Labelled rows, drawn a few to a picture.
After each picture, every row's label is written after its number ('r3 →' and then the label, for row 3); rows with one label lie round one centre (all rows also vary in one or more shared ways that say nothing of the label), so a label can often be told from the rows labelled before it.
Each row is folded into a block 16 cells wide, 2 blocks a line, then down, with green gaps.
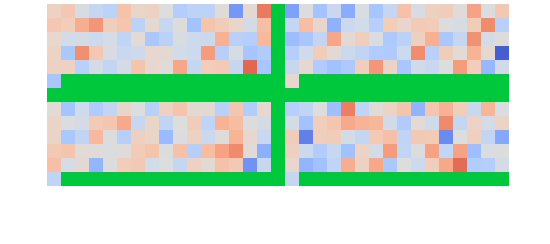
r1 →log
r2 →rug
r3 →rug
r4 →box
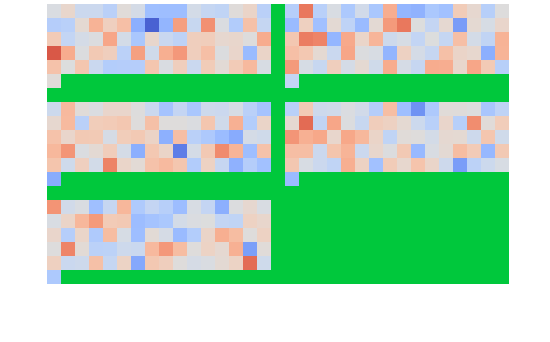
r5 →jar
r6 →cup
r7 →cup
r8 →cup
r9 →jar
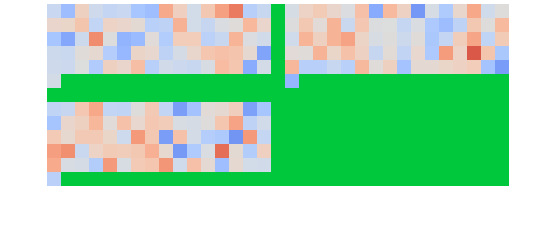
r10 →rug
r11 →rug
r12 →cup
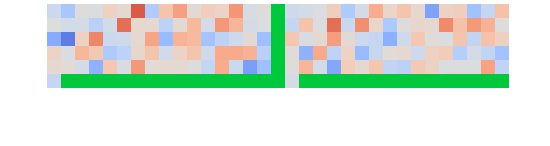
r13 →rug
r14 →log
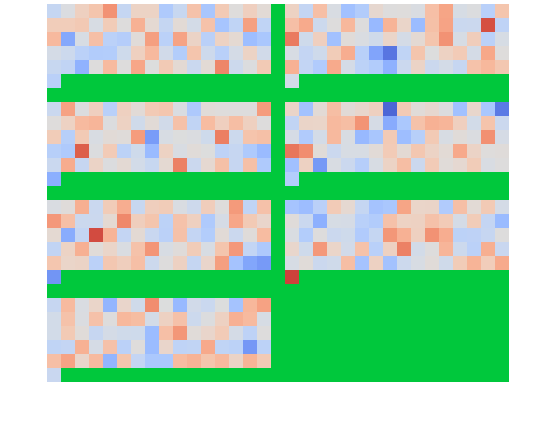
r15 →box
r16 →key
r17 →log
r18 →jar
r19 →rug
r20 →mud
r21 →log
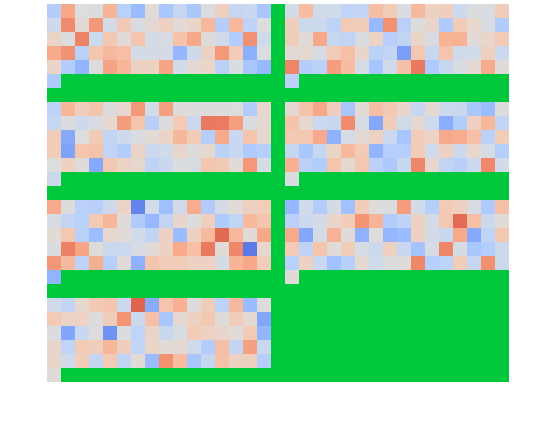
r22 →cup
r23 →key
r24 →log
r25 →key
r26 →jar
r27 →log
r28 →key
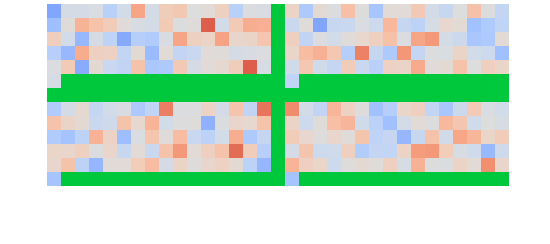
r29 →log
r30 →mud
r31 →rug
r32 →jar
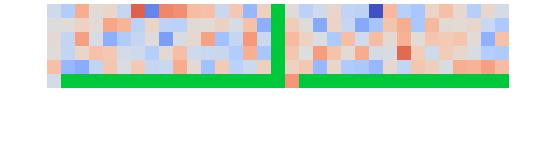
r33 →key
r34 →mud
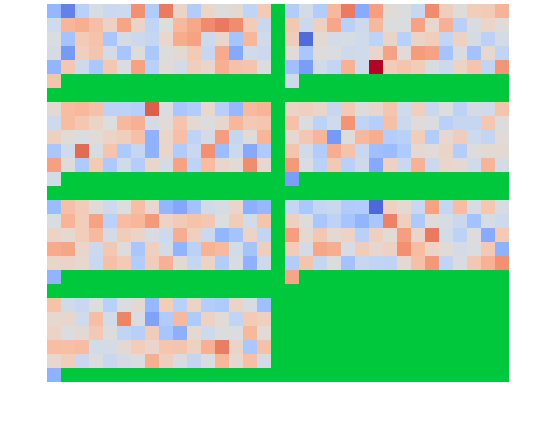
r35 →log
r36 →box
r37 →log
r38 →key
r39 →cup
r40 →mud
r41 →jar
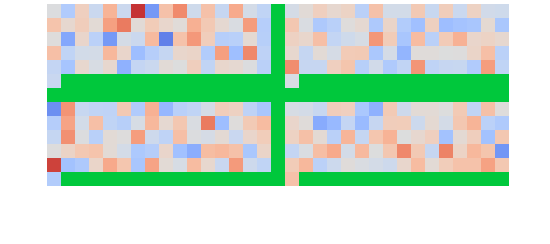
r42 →key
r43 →key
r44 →cup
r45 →mud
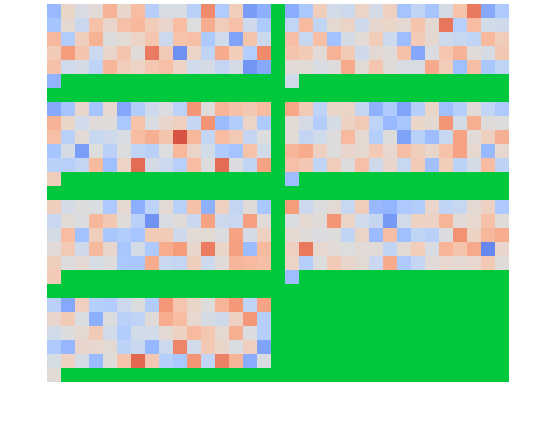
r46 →cup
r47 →cup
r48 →box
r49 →jar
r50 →jar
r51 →jar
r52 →rug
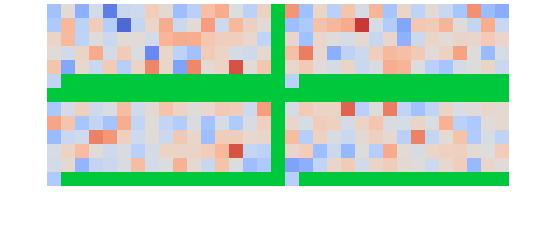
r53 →cup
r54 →jar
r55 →rug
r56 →box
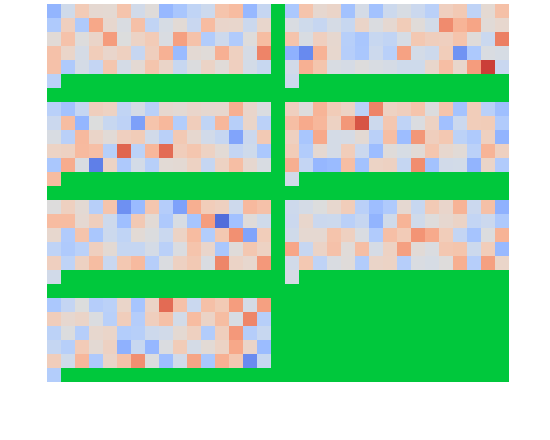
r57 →cup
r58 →log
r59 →mud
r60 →key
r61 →box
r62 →mud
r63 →rug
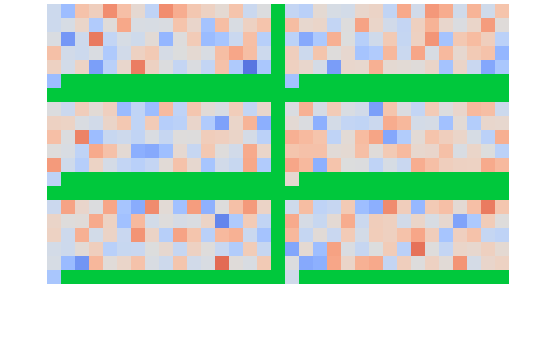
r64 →rug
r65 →rug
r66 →key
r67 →mud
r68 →box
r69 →box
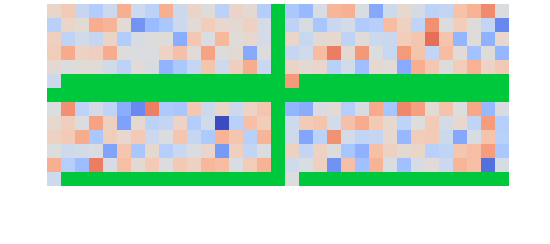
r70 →jar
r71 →mud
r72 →box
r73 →rug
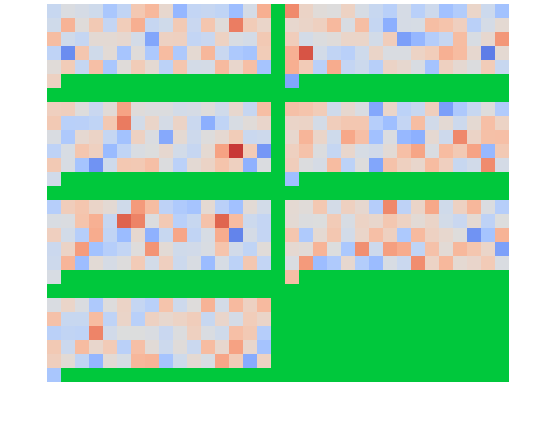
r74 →log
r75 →jar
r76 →rug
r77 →jar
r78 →log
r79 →mud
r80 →rug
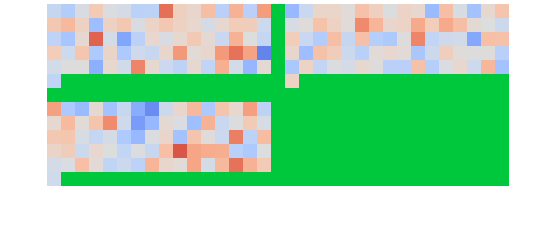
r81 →rug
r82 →log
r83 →jar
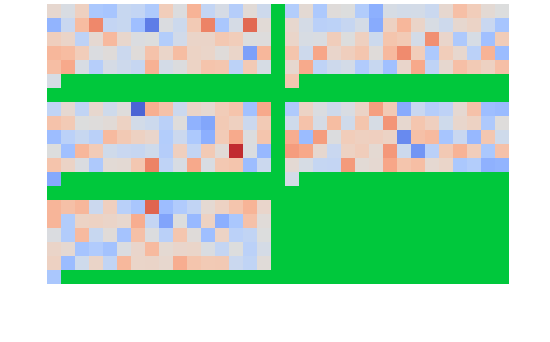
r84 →jar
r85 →mud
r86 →rug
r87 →cup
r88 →box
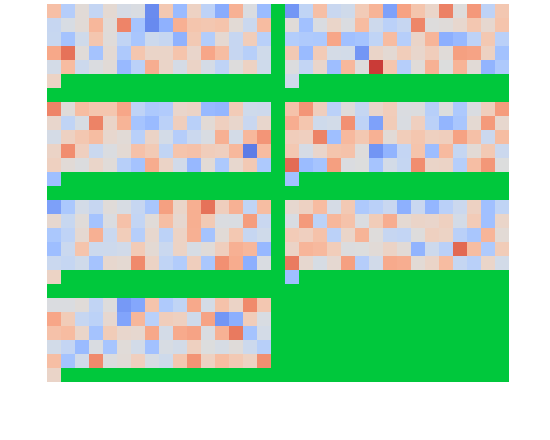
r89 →jar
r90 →rug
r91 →jar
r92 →key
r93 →rug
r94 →cup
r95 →box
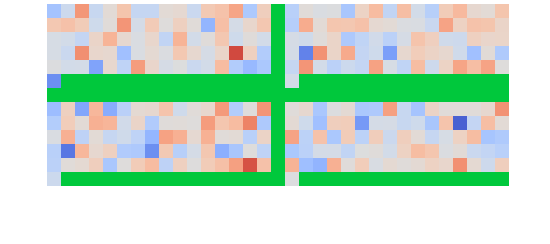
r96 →rug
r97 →log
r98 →log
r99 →box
